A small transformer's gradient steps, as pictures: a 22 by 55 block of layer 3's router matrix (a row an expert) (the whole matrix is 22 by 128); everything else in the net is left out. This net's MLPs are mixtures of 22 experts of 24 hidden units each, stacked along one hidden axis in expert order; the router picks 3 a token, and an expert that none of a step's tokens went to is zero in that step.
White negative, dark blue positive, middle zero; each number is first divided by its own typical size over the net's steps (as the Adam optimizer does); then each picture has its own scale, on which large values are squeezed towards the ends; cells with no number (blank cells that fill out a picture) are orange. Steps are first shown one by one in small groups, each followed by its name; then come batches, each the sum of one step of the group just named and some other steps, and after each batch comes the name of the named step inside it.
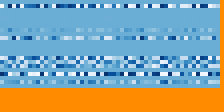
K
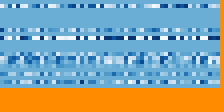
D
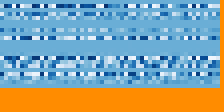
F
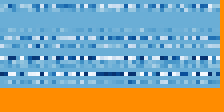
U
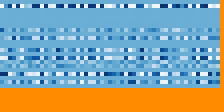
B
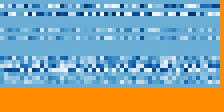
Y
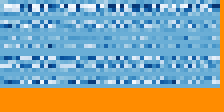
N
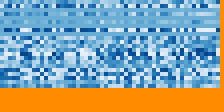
K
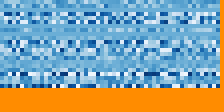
F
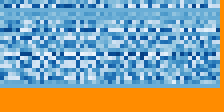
F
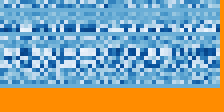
F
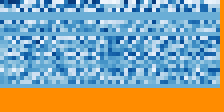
D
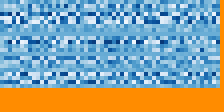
N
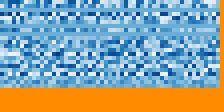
K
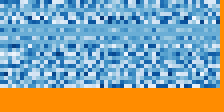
B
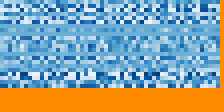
B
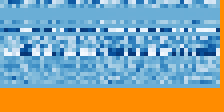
D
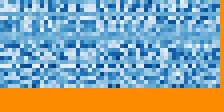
N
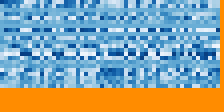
U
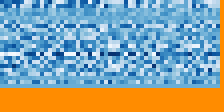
F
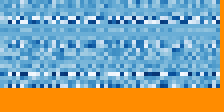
F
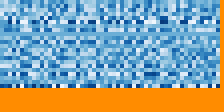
N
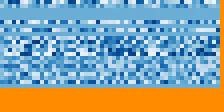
D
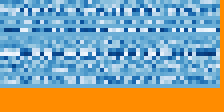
Y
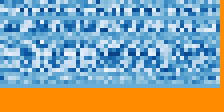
Y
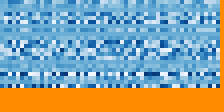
U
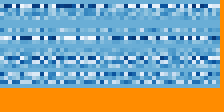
F
